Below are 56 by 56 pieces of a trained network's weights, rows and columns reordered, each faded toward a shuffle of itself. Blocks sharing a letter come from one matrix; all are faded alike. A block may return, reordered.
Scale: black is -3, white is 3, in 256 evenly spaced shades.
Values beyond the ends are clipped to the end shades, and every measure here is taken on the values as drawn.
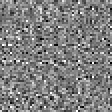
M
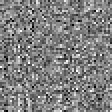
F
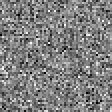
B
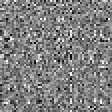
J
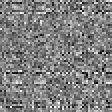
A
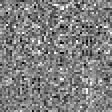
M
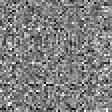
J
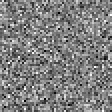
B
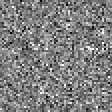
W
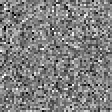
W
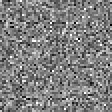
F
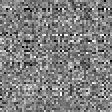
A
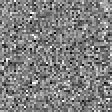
W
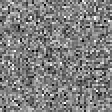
W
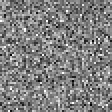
B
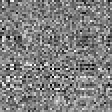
A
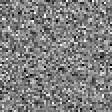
B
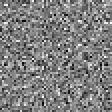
F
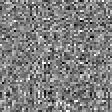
F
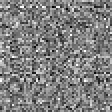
A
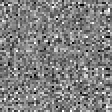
M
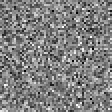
B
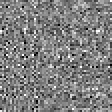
M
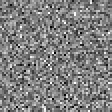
W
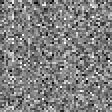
F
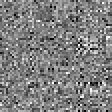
M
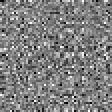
M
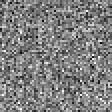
B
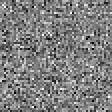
W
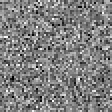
W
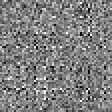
J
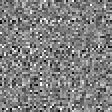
M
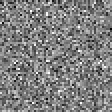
B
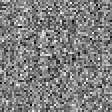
B
